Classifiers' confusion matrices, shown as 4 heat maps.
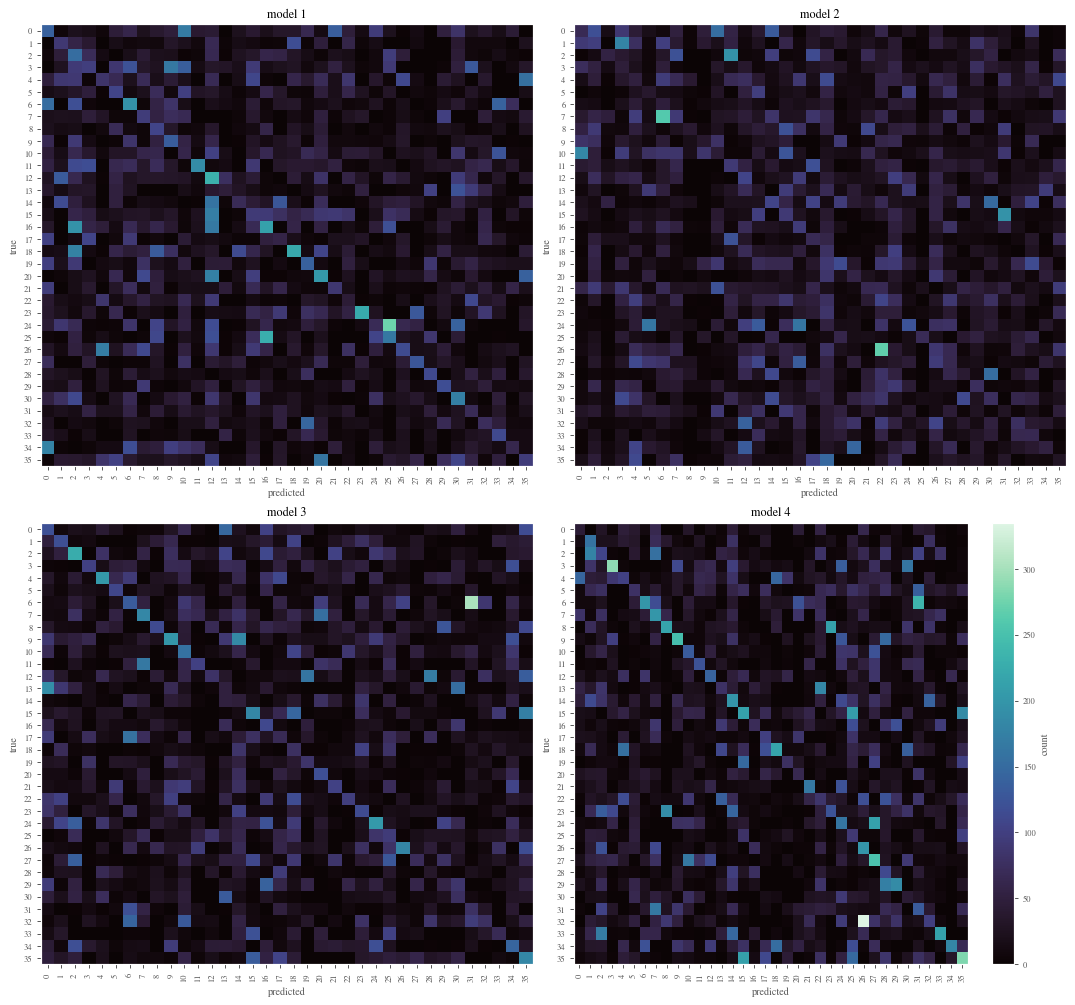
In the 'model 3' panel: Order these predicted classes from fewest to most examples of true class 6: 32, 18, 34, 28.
18, 28, 34, 32
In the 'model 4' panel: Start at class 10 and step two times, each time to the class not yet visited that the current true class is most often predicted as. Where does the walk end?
12
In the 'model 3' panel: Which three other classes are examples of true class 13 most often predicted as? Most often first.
0, 30, 1
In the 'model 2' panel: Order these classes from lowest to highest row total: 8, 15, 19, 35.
15, 35, 8, 19
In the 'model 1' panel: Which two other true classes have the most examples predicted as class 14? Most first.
18, 27
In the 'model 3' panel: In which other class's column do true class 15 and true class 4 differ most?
35
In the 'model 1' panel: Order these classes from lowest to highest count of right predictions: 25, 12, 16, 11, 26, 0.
26, 0, 25, 11, 16, 12
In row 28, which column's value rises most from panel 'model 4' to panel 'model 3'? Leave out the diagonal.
17
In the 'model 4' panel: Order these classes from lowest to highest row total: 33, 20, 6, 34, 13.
20, 13, 33, 6, 34
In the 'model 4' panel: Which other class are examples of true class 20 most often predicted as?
31
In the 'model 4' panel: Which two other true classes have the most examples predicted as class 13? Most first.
22, 18
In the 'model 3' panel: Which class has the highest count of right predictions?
2
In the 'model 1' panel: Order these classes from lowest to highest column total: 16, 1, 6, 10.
1, 16, 10, 6
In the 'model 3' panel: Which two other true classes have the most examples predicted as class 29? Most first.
8, 24
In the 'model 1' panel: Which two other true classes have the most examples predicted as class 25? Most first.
24, 16
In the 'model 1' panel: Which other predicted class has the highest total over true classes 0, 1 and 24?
25
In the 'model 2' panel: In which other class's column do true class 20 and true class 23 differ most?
26
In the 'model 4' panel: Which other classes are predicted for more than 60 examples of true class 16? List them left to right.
7, 13, 25, 28, 29, 33
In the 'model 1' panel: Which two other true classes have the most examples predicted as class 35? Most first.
4, 20
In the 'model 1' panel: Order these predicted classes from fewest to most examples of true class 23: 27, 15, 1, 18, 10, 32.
18, 1, 10, 15, 32, 27
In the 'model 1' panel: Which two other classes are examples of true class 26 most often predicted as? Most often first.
4, 7
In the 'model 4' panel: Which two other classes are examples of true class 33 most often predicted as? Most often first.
2, 14
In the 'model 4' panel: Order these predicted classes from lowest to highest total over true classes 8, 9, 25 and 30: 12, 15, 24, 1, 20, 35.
20, 12, 15, 1, 35, 24
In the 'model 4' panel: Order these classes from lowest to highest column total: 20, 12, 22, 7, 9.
20, 12, 9, 22, 7
